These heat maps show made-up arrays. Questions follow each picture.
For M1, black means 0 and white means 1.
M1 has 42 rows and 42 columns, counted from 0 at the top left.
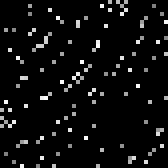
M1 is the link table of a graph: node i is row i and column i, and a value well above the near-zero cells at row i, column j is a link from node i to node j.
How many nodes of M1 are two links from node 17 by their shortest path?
7
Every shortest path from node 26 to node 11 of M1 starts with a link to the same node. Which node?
node 6
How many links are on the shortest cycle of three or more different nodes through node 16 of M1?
6
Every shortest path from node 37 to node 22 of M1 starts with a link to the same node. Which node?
node 25
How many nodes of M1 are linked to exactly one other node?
1
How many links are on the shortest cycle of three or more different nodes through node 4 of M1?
4
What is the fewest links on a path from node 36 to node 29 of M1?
7
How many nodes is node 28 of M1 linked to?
1
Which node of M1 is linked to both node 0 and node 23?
node 31
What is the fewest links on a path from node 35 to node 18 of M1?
3
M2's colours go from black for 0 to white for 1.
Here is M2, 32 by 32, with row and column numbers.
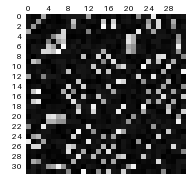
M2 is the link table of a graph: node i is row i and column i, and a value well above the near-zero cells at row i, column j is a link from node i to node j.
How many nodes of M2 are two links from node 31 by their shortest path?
6
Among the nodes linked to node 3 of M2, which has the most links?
node 7
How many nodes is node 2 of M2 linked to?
7
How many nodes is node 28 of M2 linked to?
5
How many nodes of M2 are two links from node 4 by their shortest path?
2
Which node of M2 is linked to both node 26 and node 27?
node 8
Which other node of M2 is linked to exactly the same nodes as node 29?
node 24
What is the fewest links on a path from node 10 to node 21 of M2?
7
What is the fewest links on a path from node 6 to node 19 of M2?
6
